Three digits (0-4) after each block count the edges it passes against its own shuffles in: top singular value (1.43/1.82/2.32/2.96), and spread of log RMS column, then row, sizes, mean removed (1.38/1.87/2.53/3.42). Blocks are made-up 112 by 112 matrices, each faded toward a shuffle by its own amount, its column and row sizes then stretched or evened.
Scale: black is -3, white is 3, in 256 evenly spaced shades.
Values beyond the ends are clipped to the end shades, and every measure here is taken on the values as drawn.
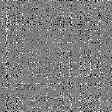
1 4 4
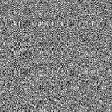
3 2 0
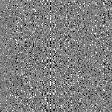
3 3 0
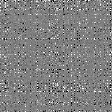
0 4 4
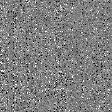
0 3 0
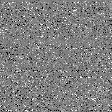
1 0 3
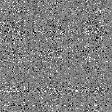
1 3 3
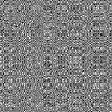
4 3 0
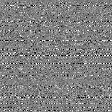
3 0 4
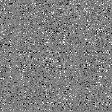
1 2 3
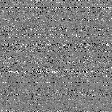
2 1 4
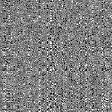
3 3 2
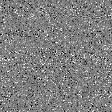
1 0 2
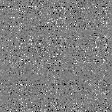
0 2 3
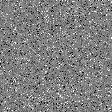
0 1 0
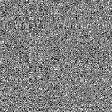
3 1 1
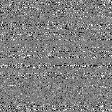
1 1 4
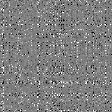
3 3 3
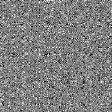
2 2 2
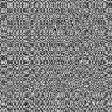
4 2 2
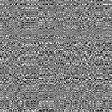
4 0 4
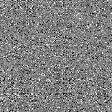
2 0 2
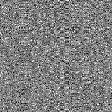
3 0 1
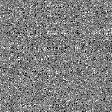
2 1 1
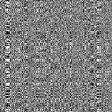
4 4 2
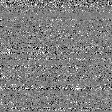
0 0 4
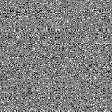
3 0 3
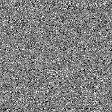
0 0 3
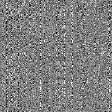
2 4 1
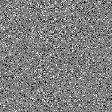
2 1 2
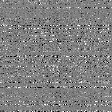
1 2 4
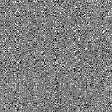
3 3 2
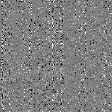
2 4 1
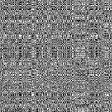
4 3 3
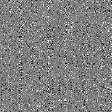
1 3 2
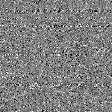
2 0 3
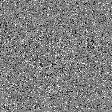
0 0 2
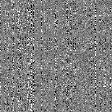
0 4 2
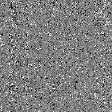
0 3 2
